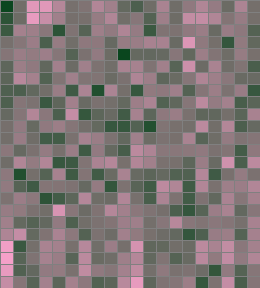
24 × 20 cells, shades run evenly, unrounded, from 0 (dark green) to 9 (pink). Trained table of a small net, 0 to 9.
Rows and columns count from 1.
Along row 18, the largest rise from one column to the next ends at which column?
5
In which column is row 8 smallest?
8
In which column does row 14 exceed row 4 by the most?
18
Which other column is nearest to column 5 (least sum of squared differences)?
17
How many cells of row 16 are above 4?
13
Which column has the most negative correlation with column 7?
6
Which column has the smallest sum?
12
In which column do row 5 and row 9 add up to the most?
16
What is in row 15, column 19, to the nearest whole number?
5
